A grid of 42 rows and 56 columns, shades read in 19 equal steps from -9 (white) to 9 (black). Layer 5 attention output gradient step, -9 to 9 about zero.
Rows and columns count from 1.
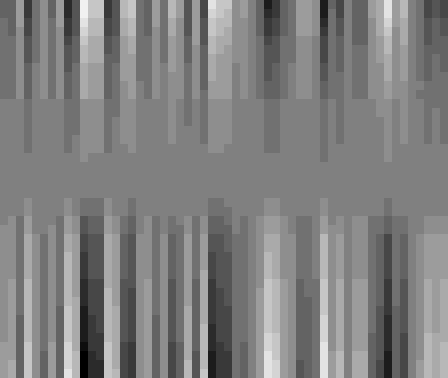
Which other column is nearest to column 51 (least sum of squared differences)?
16
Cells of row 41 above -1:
28
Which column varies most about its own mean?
11
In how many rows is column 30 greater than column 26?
18
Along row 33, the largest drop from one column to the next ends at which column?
14
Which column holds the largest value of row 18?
41
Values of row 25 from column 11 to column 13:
3 2 2
